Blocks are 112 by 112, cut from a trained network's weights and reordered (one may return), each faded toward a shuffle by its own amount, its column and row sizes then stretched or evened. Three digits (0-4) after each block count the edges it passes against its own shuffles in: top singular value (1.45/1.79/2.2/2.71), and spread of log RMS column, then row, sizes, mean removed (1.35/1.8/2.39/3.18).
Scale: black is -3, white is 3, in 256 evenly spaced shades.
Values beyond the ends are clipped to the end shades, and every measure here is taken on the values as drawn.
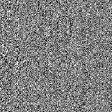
2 3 0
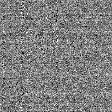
0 3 0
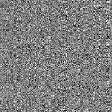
3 3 2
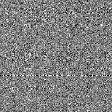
2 2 3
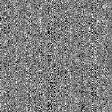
2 4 1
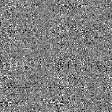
2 3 3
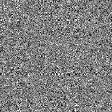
2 2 2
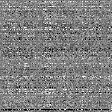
3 3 4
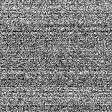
3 1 1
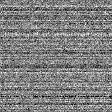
4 2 3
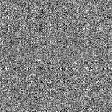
2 0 3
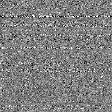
1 1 4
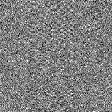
3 0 1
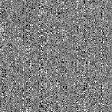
2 4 1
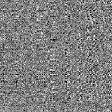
3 3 2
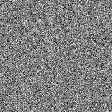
1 0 0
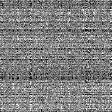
4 4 2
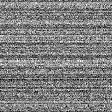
4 1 2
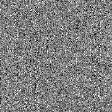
1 3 0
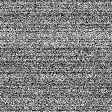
3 0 0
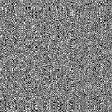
3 3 1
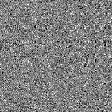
3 1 1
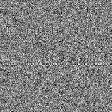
3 0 1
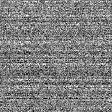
3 2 2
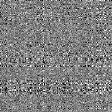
2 3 4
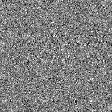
2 0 1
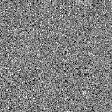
2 2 0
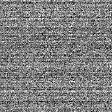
3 3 1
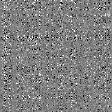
1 4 3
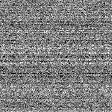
3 2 2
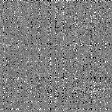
0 4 3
